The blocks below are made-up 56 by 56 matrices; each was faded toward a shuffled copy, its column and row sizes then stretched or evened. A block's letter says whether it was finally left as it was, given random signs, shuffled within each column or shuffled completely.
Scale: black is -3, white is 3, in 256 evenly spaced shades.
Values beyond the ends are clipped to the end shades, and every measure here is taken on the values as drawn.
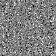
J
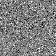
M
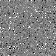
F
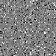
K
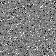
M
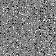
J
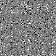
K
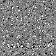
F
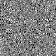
K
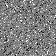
M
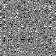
K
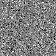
J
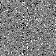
J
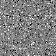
F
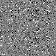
F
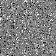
J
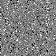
J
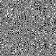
K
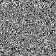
F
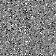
F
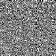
K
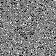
M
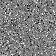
M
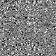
K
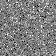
M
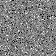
M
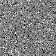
J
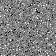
M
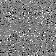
F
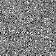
F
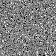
M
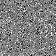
J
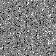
J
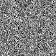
J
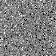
J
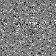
K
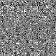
K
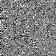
J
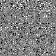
K
